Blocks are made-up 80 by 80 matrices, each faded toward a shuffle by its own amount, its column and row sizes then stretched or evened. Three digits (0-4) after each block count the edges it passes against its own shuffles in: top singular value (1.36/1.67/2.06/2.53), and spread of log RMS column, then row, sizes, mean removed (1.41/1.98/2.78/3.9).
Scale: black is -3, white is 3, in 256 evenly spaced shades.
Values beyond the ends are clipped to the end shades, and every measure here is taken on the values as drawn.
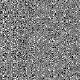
2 3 0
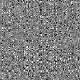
3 2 1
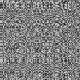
4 1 2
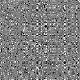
4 2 1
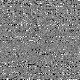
2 0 3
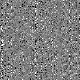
1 3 0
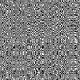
4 3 0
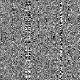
3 3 0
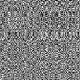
4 3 2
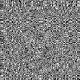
4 1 2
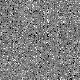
1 2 0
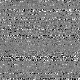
2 0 4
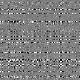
4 2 4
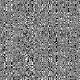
3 3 0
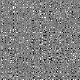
1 3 3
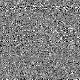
2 0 2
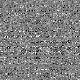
2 0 3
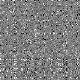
3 2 2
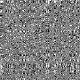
3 2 2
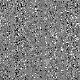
1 3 0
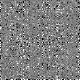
1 3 2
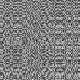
4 1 0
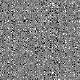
0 3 2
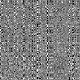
4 3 1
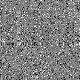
2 0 0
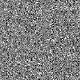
1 2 0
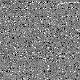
1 0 2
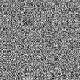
3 0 2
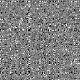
3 2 2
